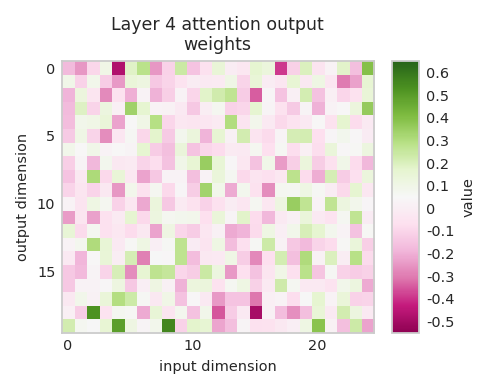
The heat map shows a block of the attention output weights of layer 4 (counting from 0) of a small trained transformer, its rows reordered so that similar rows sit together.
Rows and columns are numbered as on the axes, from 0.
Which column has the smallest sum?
15
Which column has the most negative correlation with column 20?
12
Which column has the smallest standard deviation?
21
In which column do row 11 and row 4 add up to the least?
0
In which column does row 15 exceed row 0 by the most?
4
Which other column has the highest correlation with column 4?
8
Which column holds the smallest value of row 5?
3
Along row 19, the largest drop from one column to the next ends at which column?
9
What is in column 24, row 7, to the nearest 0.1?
-0.2
